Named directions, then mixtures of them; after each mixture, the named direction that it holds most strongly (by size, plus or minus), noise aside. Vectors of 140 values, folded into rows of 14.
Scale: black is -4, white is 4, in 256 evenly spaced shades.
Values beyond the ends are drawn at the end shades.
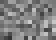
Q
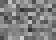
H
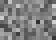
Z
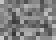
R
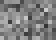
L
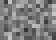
Z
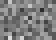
H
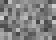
Z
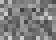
R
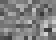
Q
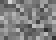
Q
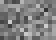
L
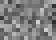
Z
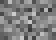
Q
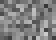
Q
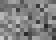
L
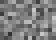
Q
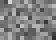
Z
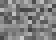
H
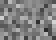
Z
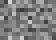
H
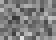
R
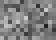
L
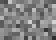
Q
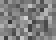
R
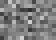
H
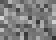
Z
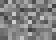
H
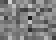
H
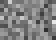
Z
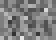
R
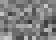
Q
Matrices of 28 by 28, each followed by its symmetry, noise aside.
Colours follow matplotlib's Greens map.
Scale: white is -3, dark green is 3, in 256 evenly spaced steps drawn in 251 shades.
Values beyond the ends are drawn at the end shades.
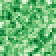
symmetric.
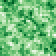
symmetric across the other diagonal.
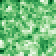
symmetric.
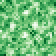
symmetric.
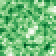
symmetric.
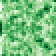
mirrored top to bottom.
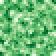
symmetric.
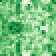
mirrored top to bottom.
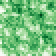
symmetric across the other diagonal.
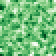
antisymmetric.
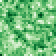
symmetric across the other diagonal.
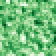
antisymmetric.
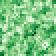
symmetric.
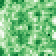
mirrored top to bottom.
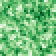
symmetric across the other diagonal.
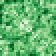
symmetric.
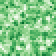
symmetric.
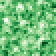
symmetric.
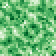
symmetric.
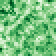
symmetric.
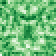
mirrored left to right.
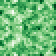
mirrored top to bottom.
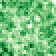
symmetric across the other diagonal.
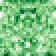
mirrored left to right.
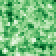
symmetric across the other diagonal.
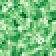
symmetric.
